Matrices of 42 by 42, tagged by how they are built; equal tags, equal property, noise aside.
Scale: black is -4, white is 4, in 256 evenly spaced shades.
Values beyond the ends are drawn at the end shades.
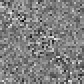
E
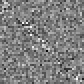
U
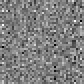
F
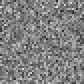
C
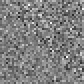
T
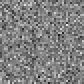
C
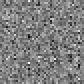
F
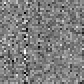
F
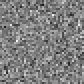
C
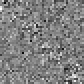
E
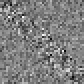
U
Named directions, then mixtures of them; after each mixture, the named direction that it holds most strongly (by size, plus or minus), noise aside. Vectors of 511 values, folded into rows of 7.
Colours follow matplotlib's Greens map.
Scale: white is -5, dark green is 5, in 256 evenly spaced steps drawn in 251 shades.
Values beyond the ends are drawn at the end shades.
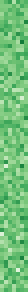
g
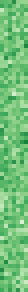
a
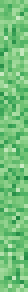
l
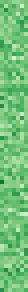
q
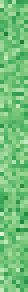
a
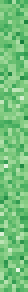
g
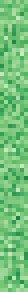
l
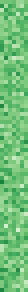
q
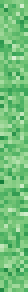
q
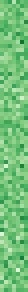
g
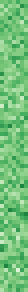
q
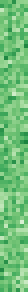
a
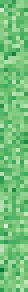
a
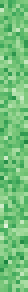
a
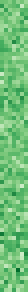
q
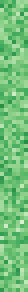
a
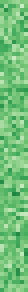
q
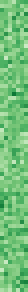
a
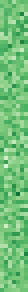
g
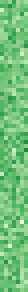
a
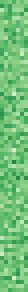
l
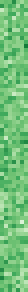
a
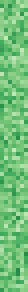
l
